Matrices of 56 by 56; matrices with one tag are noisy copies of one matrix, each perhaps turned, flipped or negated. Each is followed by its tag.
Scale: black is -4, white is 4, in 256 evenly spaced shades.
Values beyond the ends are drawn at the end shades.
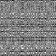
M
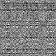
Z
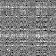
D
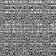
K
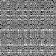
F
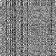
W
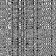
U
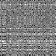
W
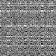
F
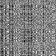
K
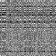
W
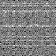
F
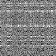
F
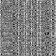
M
